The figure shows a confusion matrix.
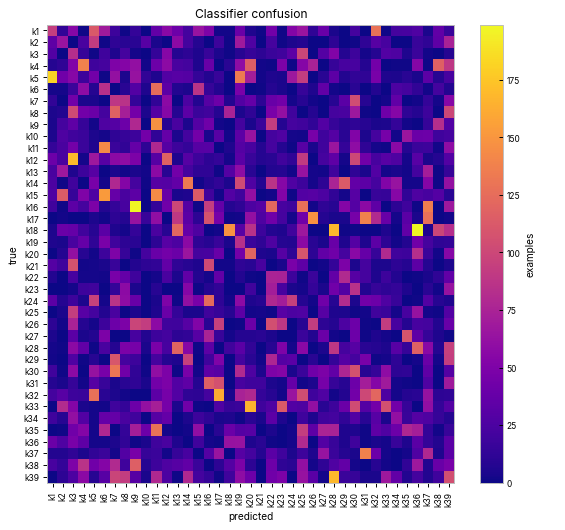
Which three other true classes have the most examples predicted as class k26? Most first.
k17, k4, k33
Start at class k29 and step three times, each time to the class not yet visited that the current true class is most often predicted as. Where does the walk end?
k19
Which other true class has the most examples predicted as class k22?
k16
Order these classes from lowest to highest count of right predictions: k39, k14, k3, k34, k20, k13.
k13, k34, k3, k39, k20, k14
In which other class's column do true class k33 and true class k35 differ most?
k20
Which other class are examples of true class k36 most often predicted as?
k25
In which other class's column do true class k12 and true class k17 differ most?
k3
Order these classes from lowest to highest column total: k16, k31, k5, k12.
k31, k5, k16, k12
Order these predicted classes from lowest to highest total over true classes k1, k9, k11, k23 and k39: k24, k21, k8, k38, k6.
k21, k24, k38, k8, k6
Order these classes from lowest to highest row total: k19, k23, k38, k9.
k23, k19, k9, k38
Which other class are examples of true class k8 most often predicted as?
k7
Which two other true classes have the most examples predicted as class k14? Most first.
k29, k39
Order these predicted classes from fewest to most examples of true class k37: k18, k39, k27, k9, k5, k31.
k18, k5, k39, k9, k27, k31
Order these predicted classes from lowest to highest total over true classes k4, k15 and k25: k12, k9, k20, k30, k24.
k24, k30, k9, k12, k20
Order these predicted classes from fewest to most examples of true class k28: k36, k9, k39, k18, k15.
k15, k18, k9, k39, k36
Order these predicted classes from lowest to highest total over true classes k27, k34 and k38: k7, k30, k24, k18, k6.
k24, k18, k30, k7, k6
